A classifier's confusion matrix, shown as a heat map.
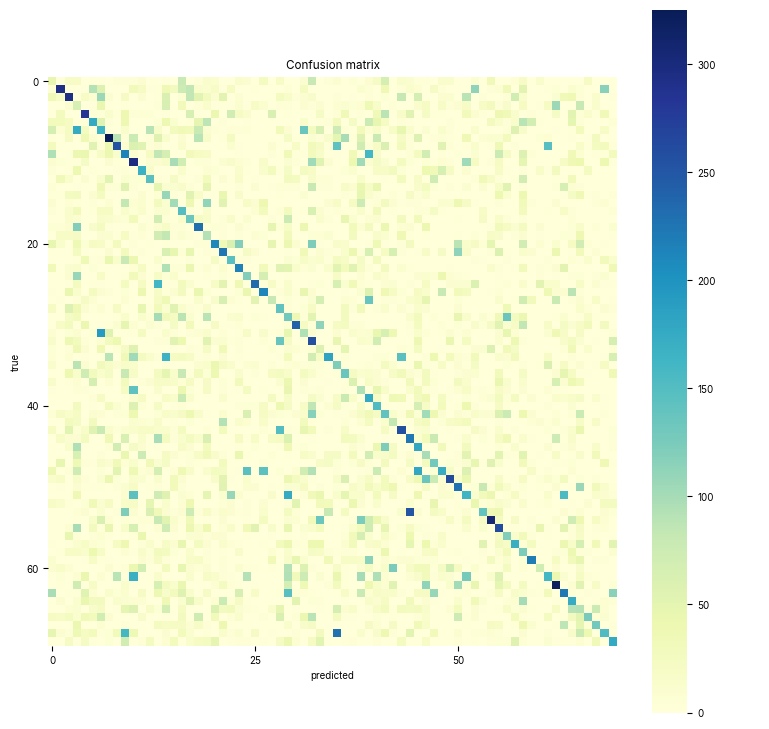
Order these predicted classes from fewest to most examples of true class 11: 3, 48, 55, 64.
64, 55, 3, 48
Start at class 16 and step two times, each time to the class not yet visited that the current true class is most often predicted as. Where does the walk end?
28
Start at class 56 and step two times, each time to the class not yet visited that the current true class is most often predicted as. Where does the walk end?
10
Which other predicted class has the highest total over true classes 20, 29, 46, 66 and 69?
32
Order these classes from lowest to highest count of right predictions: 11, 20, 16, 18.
16, 11, 20, 18
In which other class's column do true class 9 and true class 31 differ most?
6
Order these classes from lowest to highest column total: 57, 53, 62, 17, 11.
53, 57, 11, 62, 17
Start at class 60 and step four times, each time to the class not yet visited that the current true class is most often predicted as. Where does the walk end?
65
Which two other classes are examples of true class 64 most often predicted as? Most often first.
58, 21
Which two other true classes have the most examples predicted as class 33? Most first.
54, 30
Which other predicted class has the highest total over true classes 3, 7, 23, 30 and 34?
14
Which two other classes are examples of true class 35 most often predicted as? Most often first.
3, 61
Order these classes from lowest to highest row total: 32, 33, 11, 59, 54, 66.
33, 11, 59, 66, 32, 54
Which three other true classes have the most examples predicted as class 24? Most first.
48, 61, 41
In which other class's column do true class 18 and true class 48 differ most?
45
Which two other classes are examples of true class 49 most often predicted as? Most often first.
46, 47
